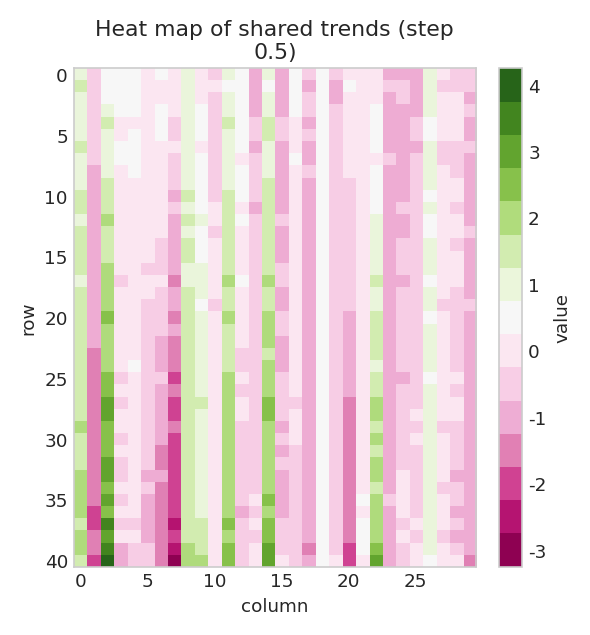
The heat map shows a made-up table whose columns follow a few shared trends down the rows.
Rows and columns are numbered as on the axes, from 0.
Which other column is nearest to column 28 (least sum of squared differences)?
5
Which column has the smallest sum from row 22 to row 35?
7
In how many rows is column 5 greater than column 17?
36
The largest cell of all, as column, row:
2, 40
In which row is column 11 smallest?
1
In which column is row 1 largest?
0
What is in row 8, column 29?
-1
